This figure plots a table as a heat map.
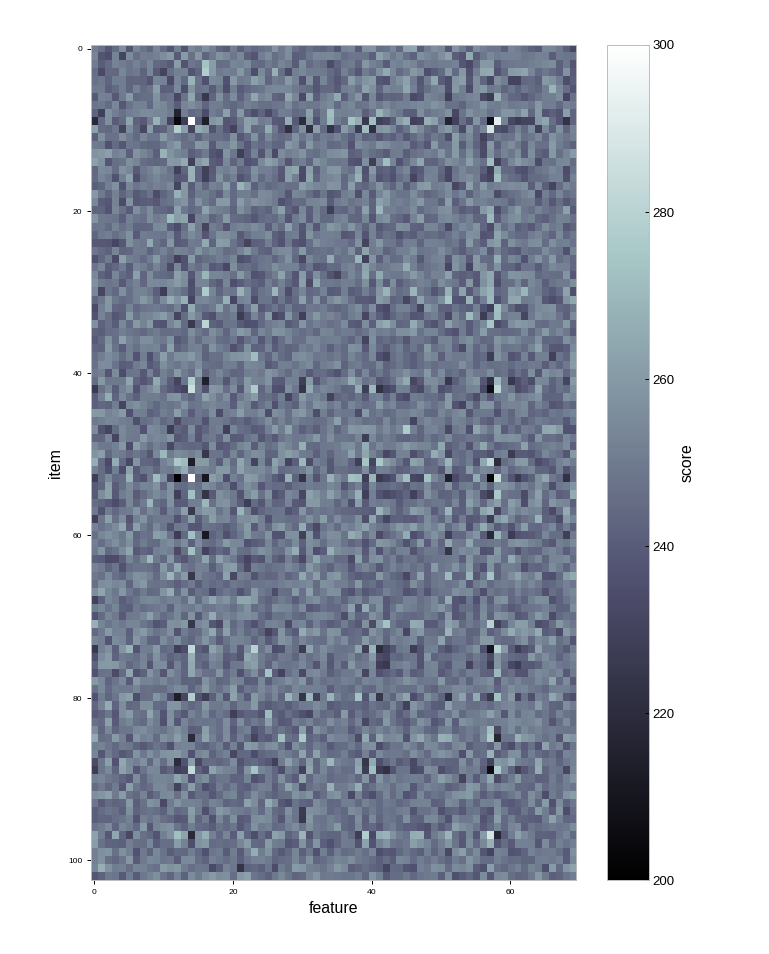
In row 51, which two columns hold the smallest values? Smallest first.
14, 58
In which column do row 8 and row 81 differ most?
12
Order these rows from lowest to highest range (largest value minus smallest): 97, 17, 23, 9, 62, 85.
23, 17, 62, 85, 97, 9
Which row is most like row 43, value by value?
81
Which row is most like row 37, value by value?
54
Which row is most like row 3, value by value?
30
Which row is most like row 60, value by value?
41
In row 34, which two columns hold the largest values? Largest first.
16, 57
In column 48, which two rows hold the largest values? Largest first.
53, 9
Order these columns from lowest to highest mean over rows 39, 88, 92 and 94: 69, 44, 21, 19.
21, 44, 19, 69
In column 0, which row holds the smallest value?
9
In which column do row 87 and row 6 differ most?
57
